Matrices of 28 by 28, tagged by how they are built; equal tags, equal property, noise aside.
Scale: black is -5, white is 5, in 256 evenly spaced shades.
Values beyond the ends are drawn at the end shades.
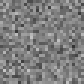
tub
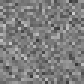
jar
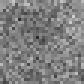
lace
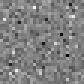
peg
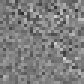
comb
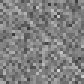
jar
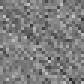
jar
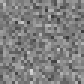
tub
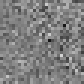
comb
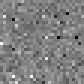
peg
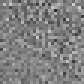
comb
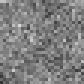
lace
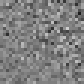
comb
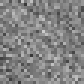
jar
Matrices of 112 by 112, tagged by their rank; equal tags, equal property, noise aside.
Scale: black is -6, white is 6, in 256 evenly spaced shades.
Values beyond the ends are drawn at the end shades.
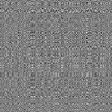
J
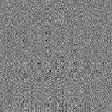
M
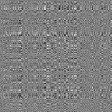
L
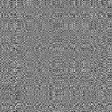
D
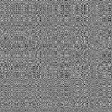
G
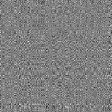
M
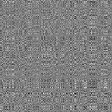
J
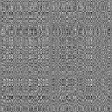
L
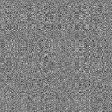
M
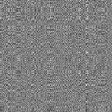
J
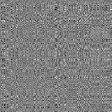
G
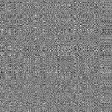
G
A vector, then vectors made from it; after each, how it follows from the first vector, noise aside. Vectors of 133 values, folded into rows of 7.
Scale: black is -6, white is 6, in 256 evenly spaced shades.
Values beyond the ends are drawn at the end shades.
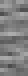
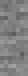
negated, shrunk.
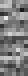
scaled up.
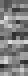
reversed, scaled up.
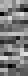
scaled up.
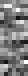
reversed, negated, scaled up.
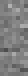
wrapped around, negated, partly zeroed.
